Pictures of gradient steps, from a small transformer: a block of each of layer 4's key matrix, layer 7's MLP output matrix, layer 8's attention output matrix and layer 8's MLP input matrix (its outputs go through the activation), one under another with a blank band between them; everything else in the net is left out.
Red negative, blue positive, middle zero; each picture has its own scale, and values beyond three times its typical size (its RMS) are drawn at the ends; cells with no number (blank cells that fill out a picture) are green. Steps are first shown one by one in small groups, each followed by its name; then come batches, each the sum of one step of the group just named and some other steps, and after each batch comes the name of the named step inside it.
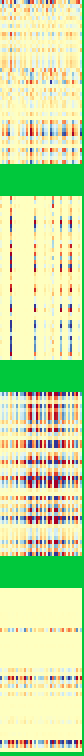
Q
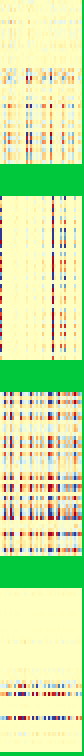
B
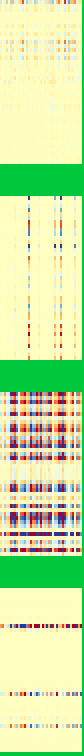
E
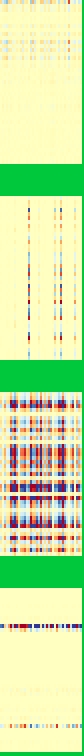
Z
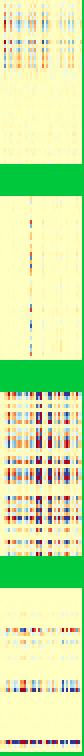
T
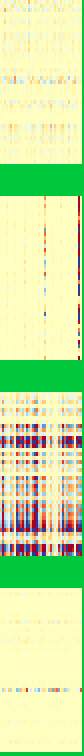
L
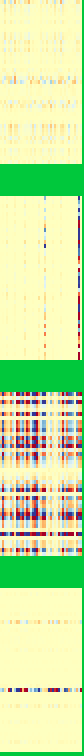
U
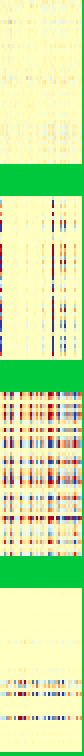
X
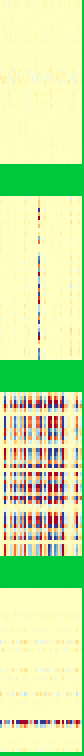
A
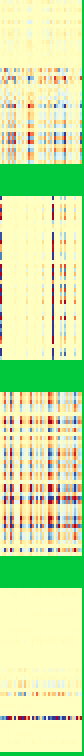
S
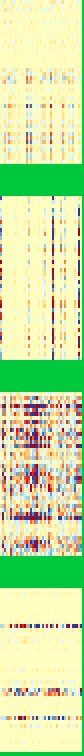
B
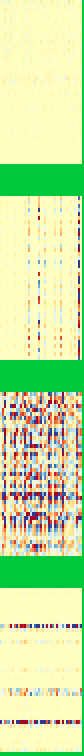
A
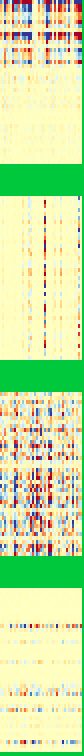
U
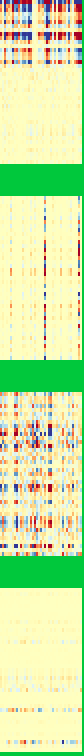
L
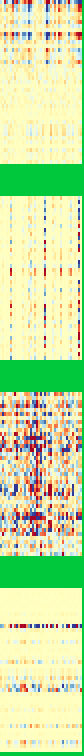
U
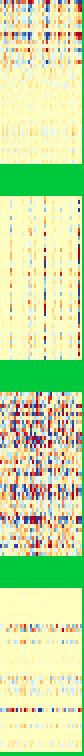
Z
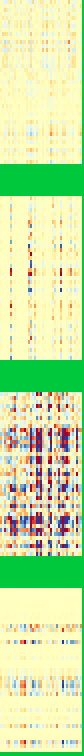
E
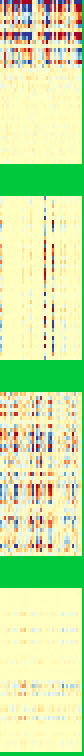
X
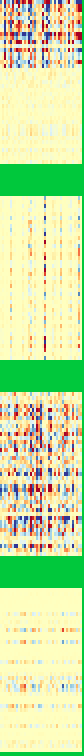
E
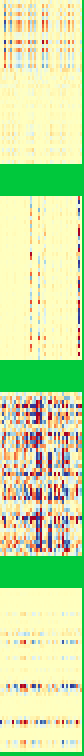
A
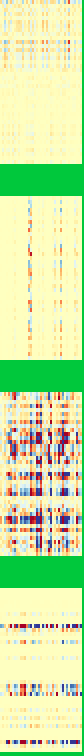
T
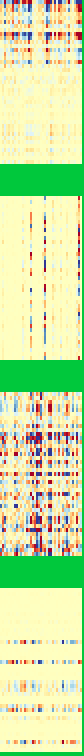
L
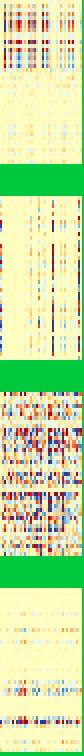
X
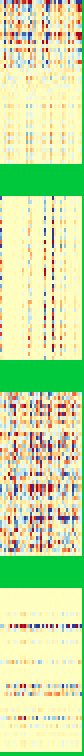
B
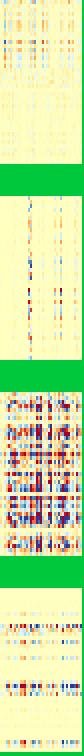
Z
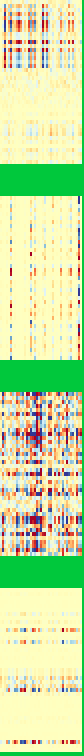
U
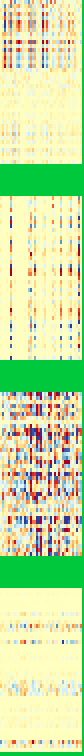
Q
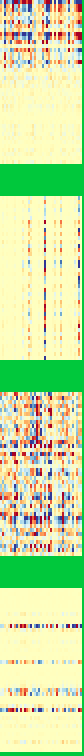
U
